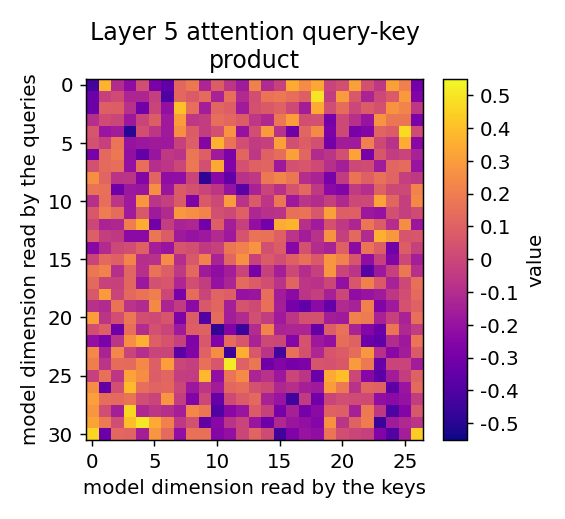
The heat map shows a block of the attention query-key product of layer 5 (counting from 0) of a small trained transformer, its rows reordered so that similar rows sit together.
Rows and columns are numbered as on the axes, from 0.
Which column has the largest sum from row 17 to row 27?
3
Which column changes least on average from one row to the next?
25
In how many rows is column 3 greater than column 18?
19
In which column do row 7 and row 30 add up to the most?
0
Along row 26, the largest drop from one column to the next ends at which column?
1
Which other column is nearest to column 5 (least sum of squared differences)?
26
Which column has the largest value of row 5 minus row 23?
15
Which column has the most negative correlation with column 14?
4
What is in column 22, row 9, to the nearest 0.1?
-0.1
